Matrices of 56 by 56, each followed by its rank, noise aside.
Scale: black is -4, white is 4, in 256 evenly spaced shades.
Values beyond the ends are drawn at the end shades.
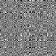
four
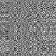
four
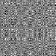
four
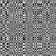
two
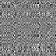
five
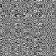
five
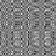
two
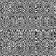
five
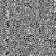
five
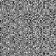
five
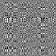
three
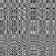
two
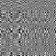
three
